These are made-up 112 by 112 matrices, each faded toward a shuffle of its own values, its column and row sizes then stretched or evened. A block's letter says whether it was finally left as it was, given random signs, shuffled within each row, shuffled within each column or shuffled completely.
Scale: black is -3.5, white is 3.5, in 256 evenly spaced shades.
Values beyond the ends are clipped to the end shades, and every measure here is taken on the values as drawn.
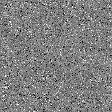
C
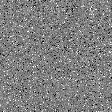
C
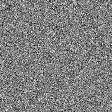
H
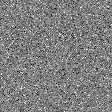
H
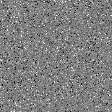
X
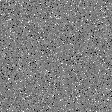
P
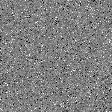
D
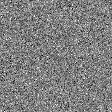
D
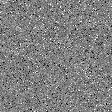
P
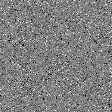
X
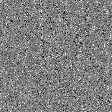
D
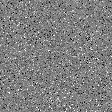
P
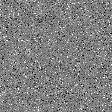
H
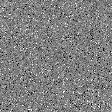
X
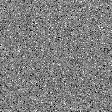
C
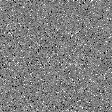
X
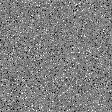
H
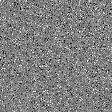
D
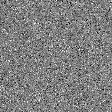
H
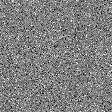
H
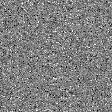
C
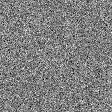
P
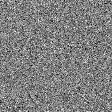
H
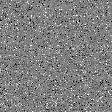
C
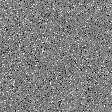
P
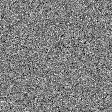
P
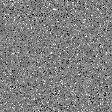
C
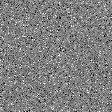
C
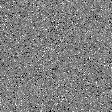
D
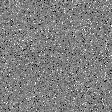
P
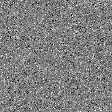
X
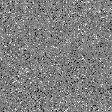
C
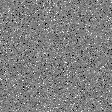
P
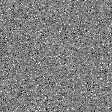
H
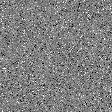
D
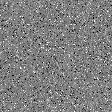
D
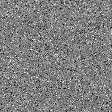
P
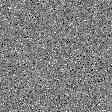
P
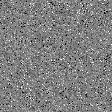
C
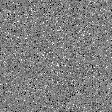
X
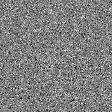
X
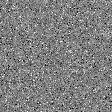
P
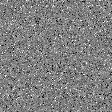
H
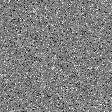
P
